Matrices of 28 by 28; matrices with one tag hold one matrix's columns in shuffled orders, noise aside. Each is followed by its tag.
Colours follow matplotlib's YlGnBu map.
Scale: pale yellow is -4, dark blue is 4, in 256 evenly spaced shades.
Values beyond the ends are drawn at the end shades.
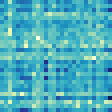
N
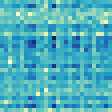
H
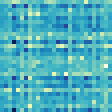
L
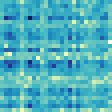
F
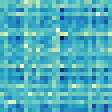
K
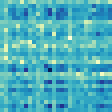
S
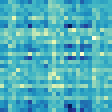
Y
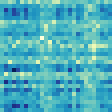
S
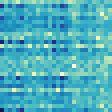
L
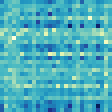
Y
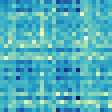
N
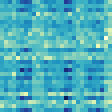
N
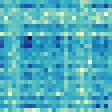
H
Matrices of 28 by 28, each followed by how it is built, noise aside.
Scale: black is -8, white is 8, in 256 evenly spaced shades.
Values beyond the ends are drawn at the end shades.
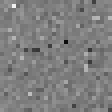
sparse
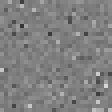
sparse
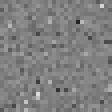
sparse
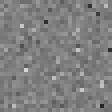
sparse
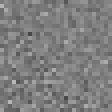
lower triangular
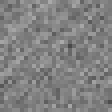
Hankel
